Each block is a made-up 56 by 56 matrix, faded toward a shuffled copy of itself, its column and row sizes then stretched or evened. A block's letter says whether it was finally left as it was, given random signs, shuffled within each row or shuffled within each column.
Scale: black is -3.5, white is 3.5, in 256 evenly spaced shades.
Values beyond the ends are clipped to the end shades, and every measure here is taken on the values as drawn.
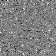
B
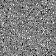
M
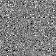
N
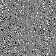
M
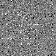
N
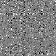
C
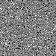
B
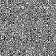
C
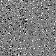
N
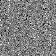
M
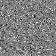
B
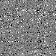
N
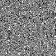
M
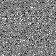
B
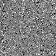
M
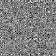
C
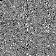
M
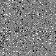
N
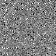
N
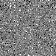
N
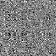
C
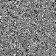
M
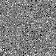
N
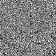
N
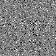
N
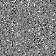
M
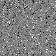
M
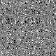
C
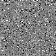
N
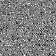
B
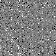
N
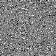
B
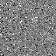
N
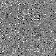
C
